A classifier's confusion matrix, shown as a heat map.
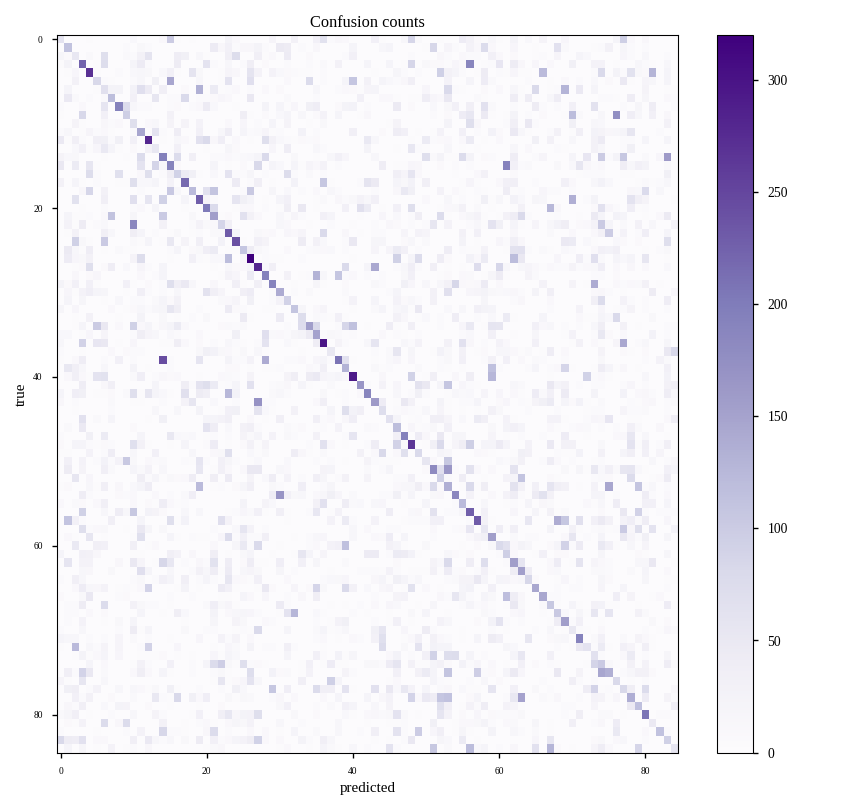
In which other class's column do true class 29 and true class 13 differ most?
73
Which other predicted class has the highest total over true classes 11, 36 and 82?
77
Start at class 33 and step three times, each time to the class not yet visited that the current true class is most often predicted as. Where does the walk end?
84
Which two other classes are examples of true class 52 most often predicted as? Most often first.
63, 78
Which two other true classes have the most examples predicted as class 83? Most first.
14, 24
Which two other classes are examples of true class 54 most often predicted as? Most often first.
30, 66
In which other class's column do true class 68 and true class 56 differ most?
32
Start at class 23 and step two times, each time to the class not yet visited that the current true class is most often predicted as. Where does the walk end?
74
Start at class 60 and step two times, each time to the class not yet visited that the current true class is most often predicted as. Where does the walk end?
59
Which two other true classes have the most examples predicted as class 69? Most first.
6, 57
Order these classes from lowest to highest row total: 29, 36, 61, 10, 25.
10, 61, 25, 29, 36
